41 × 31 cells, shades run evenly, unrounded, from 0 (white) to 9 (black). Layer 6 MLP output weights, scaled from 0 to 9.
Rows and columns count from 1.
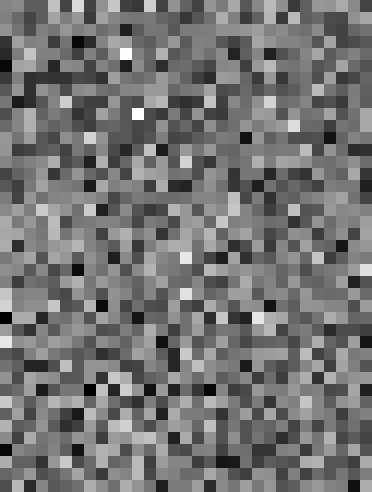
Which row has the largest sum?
7
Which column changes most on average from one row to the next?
9
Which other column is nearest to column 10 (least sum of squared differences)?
28
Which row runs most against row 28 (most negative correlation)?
38
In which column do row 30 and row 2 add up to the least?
23
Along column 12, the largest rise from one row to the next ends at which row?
11
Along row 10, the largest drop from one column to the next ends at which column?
12
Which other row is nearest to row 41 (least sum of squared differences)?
35
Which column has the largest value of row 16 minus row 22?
16
